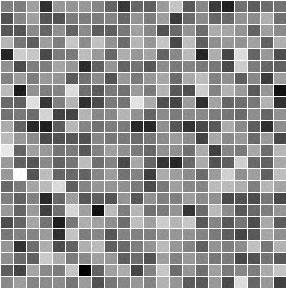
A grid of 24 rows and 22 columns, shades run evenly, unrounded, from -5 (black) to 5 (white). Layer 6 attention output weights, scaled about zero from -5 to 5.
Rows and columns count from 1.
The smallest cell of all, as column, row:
7, 23
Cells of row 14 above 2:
2
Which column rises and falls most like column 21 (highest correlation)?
3
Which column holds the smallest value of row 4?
14
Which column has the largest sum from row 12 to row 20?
1
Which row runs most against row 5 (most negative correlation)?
13
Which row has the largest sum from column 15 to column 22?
16
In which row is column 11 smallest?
11
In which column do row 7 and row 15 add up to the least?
21
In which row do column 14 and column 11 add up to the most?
19
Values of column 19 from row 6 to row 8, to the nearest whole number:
3 -1 1
